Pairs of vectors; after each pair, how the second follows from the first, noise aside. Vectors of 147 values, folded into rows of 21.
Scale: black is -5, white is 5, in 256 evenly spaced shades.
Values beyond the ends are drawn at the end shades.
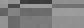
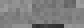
reversed, partly zeroed.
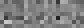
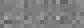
negated, shrunk.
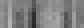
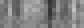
reversed.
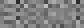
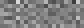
negated.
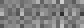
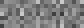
copied.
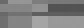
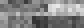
negated, scaled up.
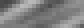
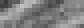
copied.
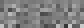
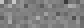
reversed, partly zeroed.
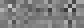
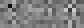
negated.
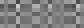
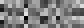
wrapped around, negated, scaled up.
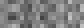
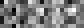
reversed, negated, scaled up.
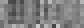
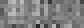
negated.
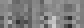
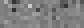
reversed, partly zeroed.
